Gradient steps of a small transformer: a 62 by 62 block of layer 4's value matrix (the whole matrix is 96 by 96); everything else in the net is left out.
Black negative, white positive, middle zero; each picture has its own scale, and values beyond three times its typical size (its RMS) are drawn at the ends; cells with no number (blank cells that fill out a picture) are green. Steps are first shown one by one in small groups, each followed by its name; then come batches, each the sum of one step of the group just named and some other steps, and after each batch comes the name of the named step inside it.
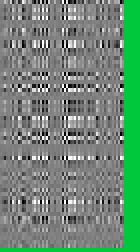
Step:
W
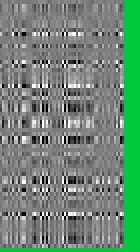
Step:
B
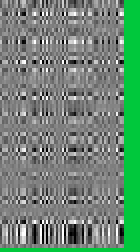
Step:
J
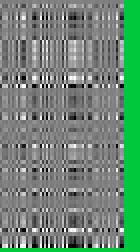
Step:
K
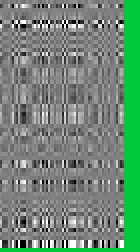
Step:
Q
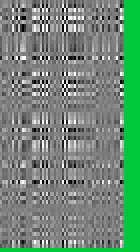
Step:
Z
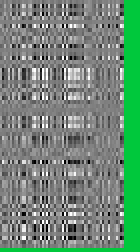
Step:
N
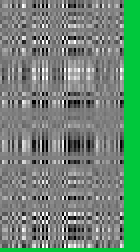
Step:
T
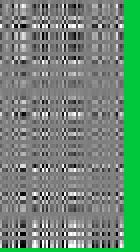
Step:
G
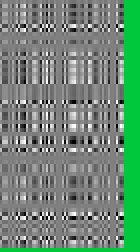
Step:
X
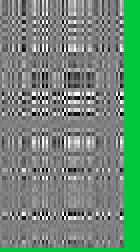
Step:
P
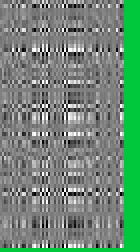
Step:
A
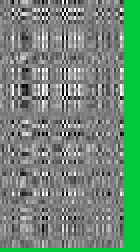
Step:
Z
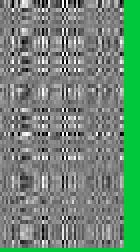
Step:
W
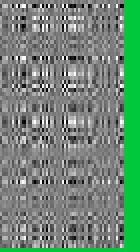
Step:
Z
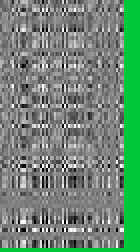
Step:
K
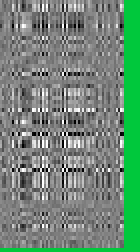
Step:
P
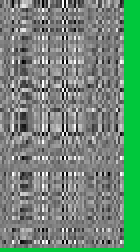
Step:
X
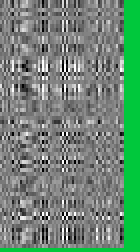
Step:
B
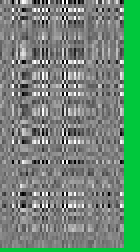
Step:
Z
